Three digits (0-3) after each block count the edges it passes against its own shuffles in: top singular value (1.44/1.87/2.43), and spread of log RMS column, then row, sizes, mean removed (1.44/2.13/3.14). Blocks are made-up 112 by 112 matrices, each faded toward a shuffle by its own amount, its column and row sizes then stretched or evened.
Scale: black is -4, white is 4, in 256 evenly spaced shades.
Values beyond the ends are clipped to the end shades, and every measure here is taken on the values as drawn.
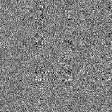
2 2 1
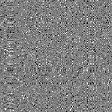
3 2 1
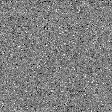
0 0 1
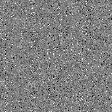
0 2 0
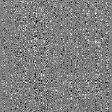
2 3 1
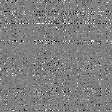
2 2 3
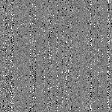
0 3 1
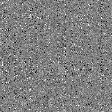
1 2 1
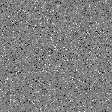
1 0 1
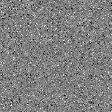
1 1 1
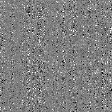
1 3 1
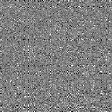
3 2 2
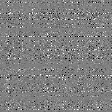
1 2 3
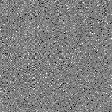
3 0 0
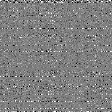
2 1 3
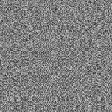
3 0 1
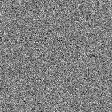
1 0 0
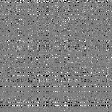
3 2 3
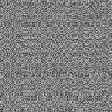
3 0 2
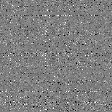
2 1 2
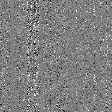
1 3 0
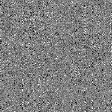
1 2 1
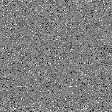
0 1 2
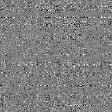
1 2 3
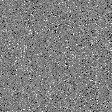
0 1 0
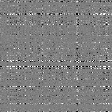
3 2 3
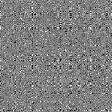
3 2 2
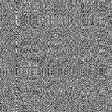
3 2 0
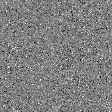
0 1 0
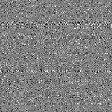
3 0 2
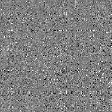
2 2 2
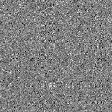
2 1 1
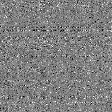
2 0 2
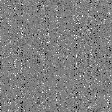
1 2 0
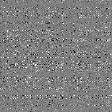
1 2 3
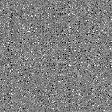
2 1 1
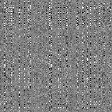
3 3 2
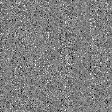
0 2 0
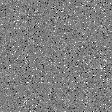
0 1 1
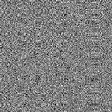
3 1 1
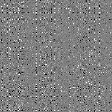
3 3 2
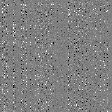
0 3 1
